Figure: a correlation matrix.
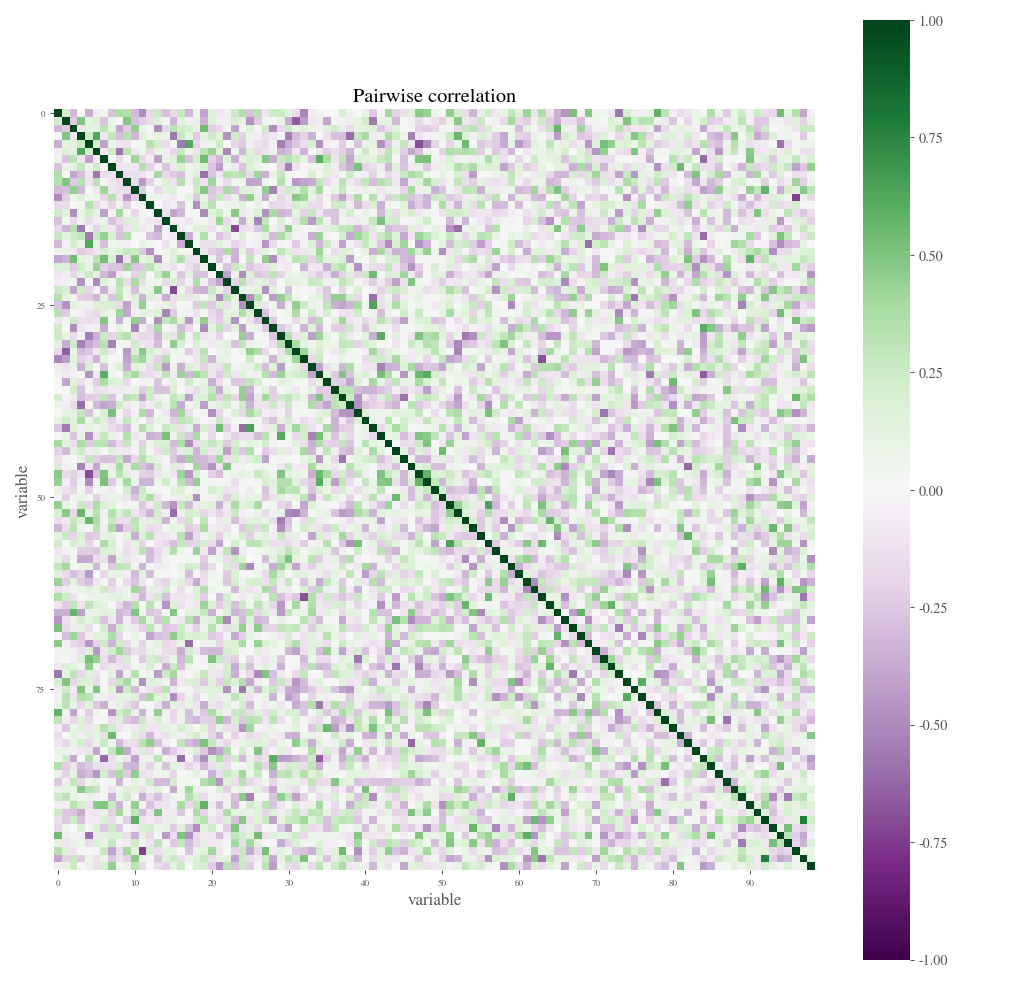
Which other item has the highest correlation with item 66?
44
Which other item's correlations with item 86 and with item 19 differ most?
8
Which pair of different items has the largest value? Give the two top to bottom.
92, 97
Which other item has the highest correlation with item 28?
84
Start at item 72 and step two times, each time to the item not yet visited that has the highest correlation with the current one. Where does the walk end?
53
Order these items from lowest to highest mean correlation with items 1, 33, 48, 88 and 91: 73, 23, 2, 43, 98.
73, 2, 98, 23, 43
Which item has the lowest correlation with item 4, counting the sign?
47
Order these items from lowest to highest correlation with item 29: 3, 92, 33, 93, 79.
33, 93, 79, 3, 92
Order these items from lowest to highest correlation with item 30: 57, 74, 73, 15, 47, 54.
54, 74, 73, 47, 57, 15
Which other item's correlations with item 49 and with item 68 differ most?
65
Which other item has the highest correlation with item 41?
25
